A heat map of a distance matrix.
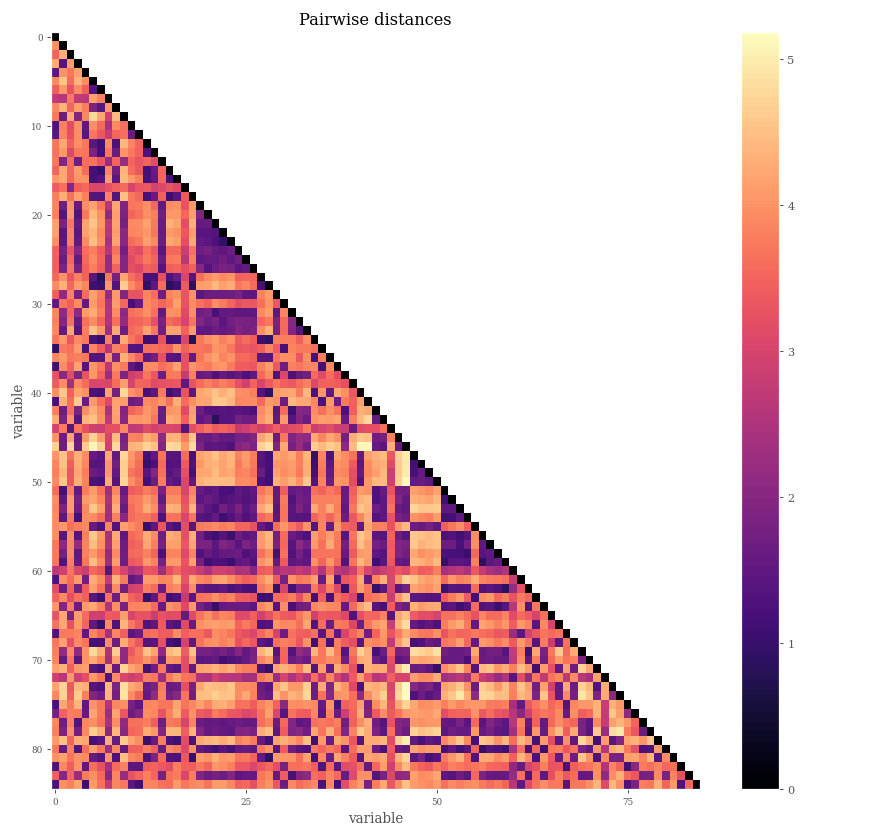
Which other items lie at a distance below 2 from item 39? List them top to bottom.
17, 44, 65
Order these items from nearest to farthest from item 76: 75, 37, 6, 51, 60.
37, 75, 60, 51, 6
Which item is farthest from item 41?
46
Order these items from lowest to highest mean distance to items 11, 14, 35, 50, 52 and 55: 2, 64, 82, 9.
82, 64, 9, 2
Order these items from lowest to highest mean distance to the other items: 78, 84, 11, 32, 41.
32, 78, 11, 84, 41
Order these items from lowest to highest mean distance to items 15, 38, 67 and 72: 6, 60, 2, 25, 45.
60, 25, 6, 45, 2
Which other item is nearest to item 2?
44
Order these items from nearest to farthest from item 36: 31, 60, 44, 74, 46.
74, 44, 60, 31, 46
